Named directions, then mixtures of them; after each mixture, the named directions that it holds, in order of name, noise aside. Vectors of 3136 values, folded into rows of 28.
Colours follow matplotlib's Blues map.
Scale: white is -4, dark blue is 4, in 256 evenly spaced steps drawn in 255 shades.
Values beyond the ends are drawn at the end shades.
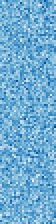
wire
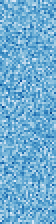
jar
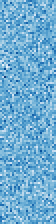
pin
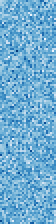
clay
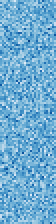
clay, jar, wire.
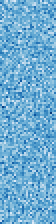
jar.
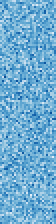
jar, pin, wire.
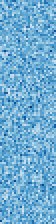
jar, wire.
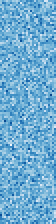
clay, pin, wire.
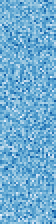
jar, wire.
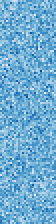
clay, jar, pin.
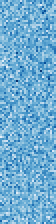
pin, wire.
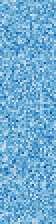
clay, jar, wire.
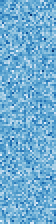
clay.
